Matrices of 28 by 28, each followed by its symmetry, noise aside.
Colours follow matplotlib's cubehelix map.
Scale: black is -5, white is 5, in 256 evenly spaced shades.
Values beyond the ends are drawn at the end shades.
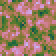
same after a half turn.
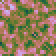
symmetric.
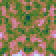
mirrored left to right.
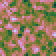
no symmetry.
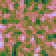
antisymmetric.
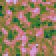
antisymmetric.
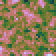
no symmetry.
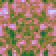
mirrored left to right.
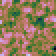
no symmetry.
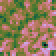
symmetric.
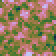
no symmetry.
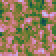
no symmetry.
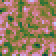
symmetric across the other diagonal.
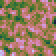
no symmetry.
